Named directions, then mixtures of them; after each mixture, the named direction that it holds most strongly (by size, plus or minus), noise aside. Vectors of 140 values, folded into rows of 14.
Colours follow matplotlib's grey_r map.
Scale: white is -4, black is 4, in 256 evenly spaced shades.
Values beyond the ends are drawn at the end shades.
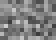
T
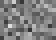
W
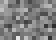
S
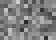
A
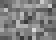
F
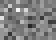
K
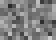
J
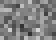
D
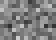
S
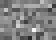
F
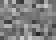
T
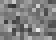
D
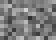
T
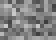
T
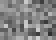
T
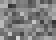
J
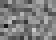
T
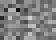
K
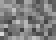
T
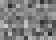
J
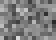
S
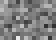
S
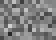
W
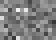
K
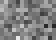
S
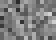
K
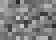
S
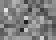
A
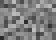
W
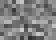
T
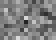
A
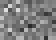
K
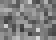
D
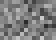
A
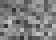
T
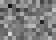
K
